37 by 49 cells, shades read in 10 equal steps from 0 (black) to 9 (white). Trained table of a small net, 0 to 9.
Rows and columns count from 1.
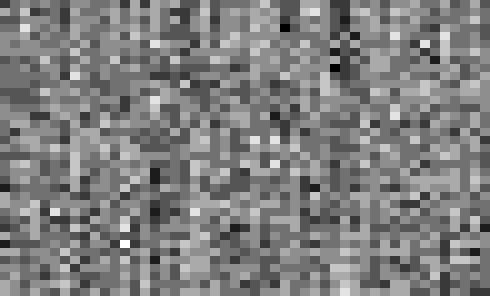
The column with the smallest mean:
34
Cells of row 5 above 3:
40
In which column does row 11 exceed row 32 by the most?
48
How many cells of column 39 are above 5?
8
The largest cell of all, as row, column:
31, 13
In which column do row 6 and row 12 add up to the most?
43
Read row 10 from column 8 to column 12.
8 5 3 5 4
